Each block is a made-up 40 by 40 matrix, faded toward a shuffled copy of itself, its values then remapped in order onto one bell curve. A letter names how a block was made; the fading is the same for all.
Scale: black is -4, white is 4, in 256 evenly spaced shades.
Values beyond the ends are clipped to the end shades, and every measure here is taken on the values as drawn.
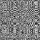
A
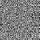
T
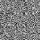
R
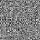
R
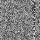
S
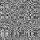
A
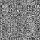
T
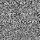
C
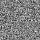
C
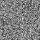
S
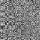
T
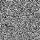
C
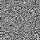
R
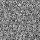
C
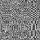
A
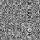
T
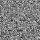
C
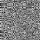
A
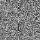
S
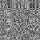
A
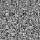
T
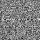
C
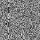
S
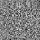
R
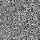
R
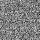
C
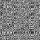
A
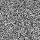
C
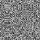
R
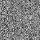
S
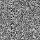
S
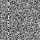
S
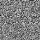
C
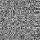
R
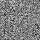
S
